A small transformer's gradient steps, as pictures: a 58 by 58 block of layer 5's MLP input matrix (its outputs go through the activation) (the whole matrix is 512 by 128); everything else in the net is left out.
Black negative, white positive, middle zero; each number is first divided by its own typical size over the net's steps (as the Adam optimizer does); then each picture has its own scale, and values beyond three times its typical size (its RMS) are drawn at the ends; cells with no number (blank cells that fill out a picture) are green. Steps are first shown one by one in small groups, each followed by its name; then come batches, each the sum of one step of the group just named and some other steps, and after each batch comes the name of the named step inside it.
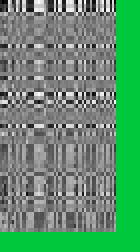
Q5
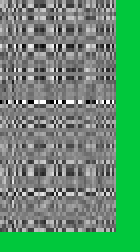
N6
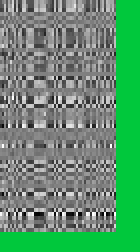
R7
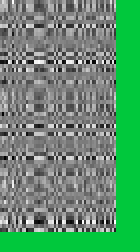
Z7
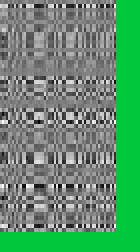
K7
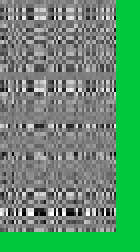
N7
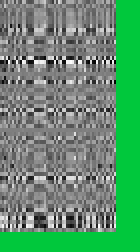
Z7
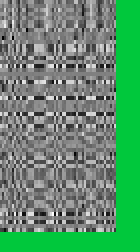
N7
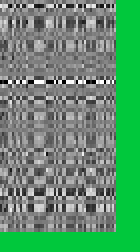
K7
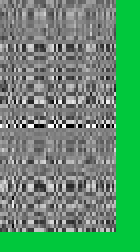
N6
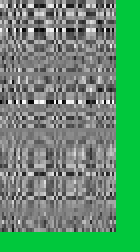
N6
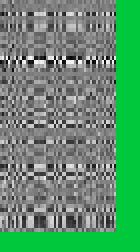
Z7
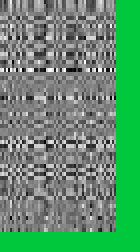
Q5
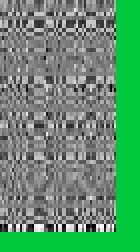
N7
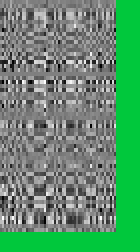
N7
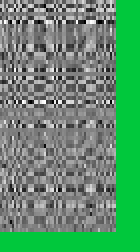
N6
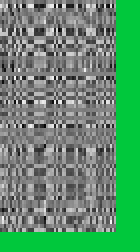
N6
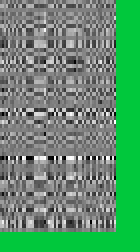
K7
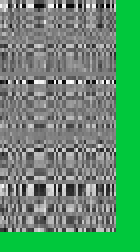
K7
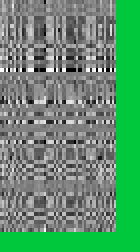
R7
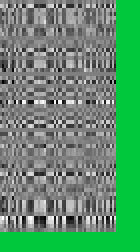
N6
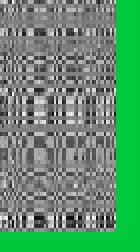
R7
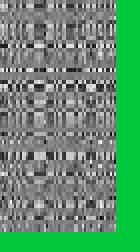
K7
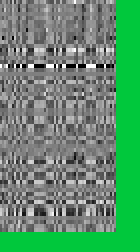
N7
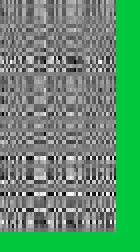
R7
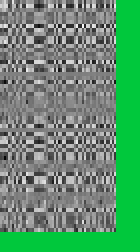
Z7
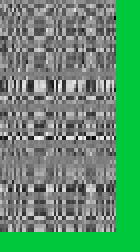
N7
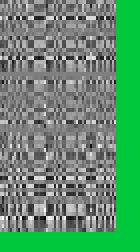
K7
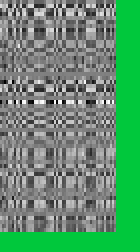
N6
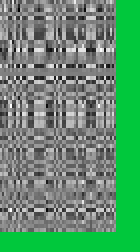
R7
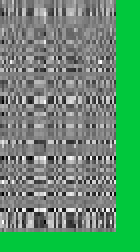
R7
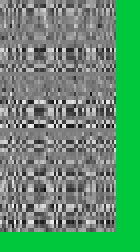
N6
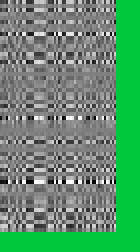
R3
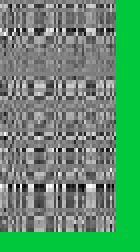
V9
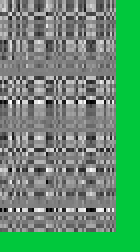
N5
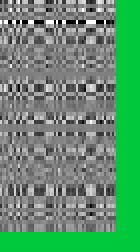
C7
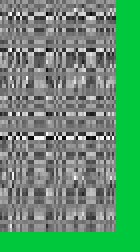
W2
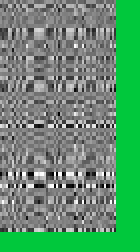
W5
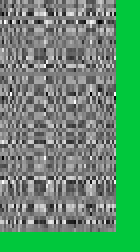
C7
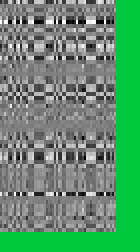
C7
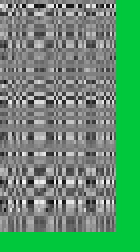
N5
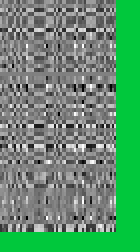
W5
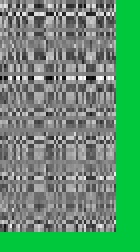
W2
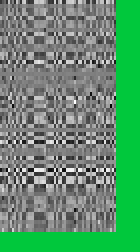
R3
